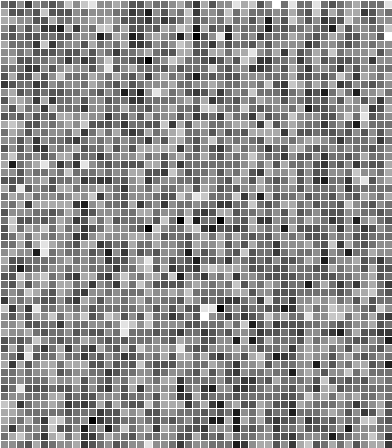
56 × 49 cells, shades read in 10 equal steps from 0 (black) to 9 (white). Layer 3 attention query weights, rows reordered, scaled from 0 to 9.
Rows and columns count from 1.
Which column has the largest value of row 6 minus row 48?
23
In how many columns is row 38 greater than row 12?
22
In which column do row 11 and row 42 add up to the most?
16
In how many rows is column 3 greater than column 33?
28
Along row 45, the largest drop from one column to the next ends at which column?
5
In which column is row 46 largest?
18
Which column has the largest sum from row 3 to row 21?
37
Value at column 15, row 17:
6
